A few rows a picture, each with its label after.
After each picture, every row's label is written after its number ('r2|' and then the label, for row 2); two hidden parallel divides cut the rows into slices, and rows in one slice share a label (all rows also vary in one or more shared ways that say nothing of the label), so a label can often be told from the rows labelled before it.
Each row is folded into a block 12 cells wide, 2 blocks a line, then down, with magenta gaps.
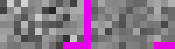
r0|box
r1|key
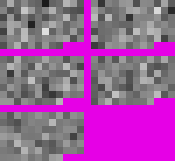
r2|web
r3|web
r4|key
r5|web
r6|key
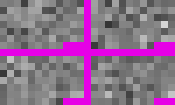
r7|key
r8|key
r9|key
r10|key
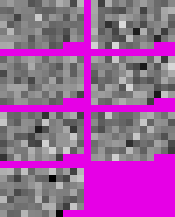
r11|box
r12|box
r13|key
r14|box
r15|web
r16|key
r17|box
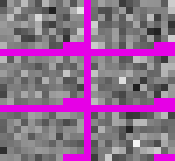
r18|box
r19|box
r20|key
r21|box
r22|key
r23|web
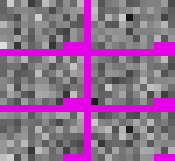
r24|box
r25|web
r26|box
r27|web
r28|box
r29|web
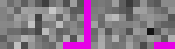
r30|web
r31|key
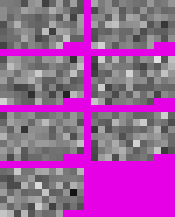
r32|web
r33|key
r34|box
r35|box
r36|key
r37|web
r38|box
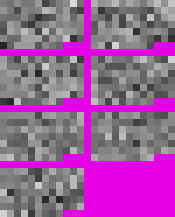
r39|web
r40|box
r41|web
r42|box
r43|box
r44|key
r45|box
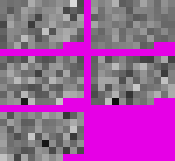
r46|web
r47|key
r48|web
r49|web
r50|box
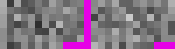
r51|key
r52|box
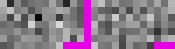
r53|web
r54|box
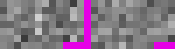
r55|box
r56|key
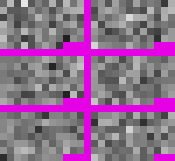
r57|box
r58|box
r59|box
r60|box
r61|web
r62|box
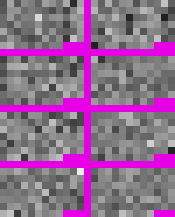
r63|box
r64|web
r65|web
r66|key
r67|web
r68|key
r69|box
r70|key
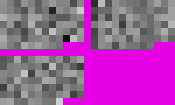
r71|box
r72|key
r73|key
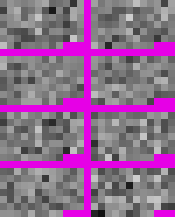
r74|box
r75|box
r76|key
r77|key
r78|box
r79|web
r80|key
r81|web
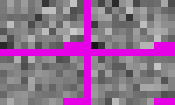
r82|web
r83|web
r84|key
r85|key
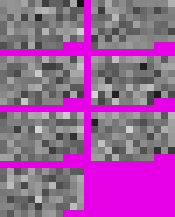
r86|web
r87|key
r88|box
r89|box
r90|box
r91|box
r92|key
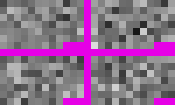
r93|key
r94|box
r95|web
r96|key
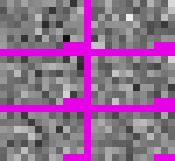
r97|box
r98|box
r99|web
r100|box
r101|web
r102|web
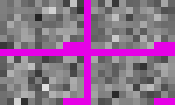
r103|web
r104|web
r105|web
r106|box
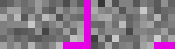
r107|key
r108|web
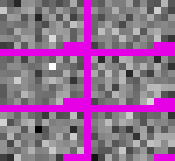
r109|web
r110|web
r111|web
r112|web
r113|web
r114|web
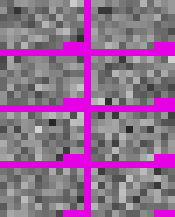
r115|key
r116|key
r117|key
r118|box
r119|box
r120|web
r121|key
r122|key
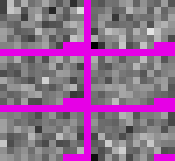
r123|box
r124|web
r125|key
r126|key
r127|key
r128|web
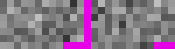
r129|box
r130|key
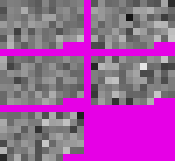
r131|key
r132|web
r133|key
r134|web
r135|web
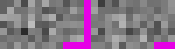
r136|key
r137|key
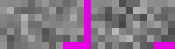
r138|key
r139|key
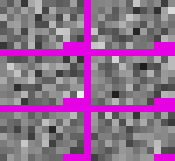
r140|web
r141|box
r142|web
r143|box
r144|key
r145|web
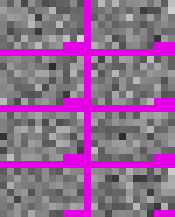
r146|web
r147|box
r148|box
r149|key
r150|key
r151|key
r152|key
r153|box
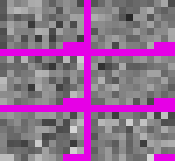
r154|key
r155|web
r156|box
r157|key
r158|box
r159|web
